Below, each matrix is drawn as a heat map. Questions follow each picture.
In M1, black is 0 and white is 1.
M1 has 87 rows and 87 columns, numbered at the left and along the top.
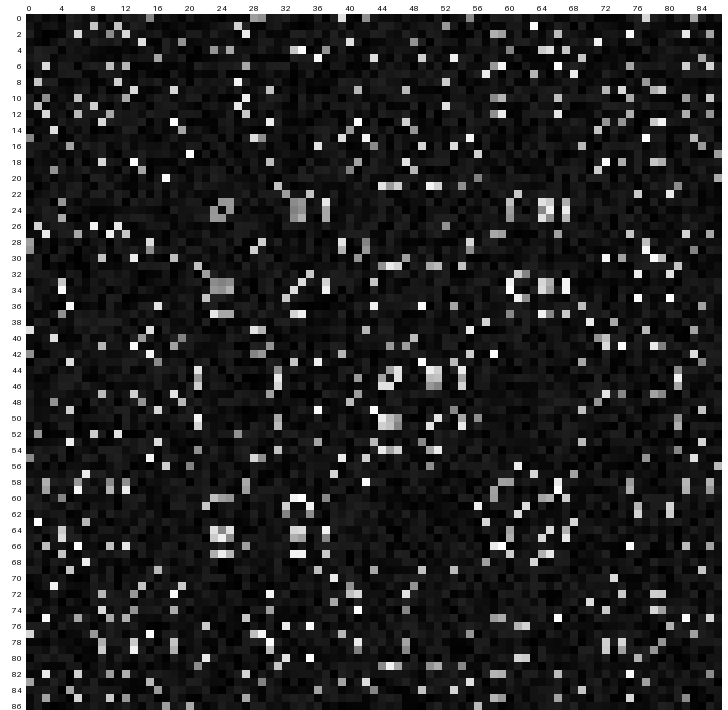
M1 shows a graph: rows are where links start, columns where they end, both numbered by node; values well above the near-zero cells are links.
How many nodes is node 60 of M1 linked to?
11
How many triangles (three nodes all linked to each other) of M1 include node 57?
3
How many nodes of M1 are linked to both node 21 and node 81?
7
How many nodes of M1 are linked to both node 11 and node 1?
3
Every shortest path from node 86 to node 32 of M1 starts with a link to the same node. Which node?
node 56
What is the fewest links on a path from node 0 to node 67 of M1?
4
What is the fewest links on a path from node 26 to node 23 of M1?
7
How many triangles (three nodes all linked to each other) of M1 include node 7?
3
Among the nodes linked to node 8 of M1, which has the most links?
node 77
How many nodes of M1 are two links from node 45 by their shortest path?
10
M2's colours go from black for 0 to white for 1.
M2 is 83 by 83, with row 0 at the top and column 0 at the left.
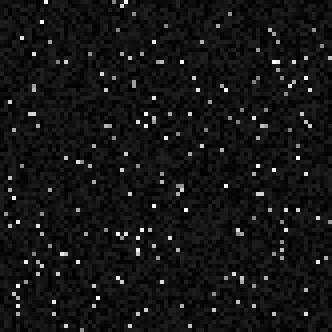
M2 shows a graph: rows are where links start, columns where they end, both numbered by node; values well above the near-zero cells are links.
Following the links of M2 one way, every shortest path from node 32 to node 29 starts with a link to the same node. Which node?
node 72
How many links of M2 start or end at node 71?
6
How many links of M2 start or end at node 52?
6
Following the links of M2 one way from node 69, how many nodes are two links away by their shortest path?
7
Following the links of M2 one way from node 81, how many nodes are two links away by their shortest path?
6
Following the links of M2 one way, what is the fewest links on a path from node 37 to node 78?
7
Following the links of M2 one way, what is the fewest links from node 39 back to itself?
7
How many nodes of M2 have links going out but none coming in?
6
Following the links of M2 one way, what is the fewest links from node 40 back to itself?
3
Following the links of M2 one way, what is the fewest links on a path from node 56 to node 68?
7
